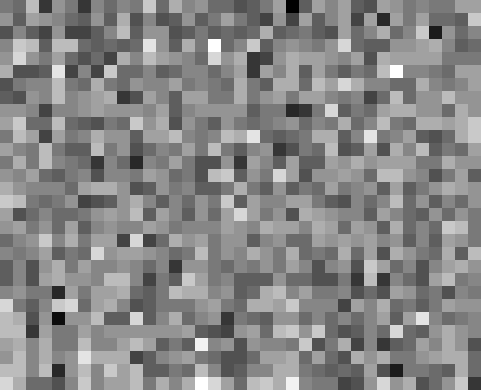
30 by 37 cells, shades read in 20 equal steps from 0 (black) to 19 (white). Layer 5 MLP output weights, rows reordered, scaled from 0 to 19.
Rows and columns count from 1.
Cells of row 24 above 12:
8
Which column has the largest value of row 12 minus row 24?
33
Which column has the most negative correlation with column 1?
27
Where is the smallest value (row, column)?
1, 23
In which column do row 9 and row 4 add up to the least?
4
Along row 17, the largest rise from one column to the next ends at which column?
24
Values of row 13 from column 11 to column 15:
3 10 9 12 9
